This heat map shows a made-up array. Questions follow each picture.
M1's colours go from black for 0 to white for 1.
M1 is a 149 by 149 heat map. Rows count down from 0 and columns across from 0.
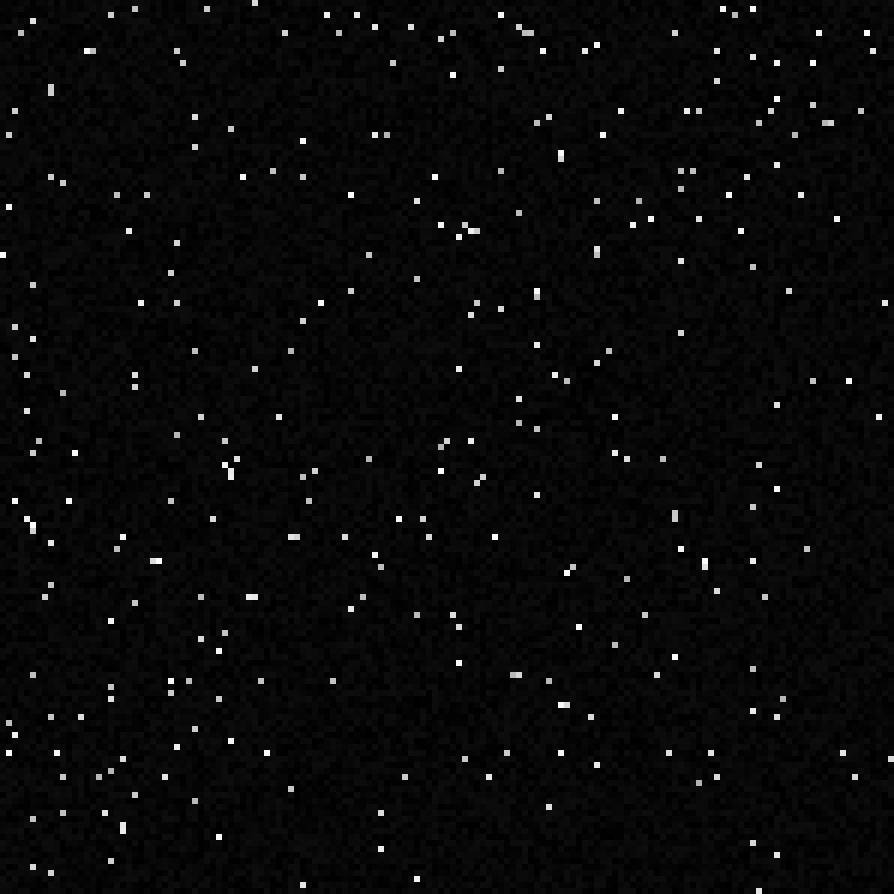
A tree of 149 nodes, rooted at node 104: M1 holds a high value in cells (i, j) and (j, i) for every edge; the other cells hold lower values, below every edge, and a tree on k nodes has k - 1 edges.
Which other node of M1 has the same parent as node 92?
22
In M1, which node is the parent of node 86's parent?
5
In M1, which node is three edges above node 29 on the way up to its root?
129
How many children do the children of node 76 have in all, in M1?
1
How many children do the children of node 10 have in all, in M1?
6
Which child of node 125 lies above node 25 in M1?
93
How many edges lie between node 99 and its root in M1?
4
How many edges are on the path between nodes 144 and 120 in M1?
8
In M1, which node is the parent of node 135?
63
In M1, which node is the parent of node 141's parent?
94
